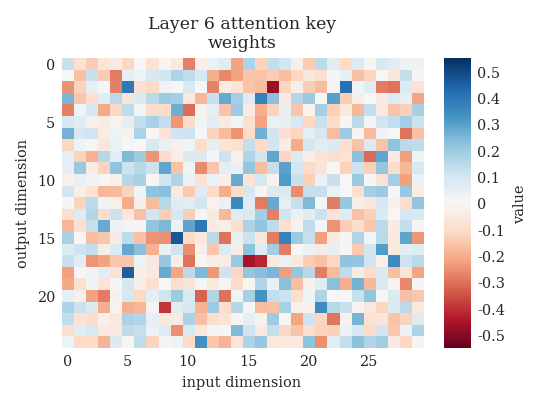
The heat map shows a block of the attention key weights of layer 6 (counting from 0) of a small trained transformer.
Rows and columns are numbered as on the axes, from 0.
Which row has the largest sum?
3
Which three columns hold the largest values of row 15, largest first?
9, 18, 28
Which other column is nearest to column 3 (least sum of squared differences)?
13
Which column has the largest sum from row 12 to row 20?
26
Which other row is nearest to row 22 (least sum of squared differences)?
23
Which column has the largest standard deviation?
16
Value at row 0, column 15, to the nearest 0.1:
0.2
